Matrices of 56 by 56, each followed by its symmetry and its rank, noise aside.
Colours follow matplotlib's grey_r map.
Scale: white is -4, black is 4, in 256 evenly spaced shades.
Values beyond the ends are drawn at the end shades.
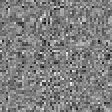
no symmetry, rank eight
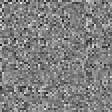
antisymmetric, rank eight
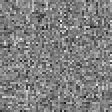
antisymmetric, rank sixteen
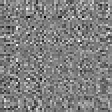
antisymmetric, rank eight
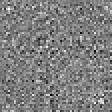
symmetric, rank eight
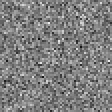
no symmetry, rank sixteen
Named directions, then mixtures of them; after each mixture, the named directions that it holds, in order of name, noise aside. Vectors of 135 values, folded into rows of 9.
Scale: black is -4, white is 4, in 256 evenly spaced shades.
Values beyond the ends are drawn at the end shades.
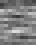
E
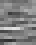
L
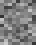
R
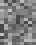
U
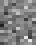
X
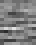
L.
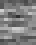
E, L.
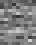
E, X.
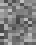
U.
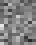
U, X.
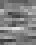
E, L.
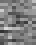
L, U.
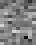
E, X.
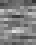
E.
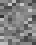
R, U.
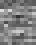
E, U.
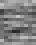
E.
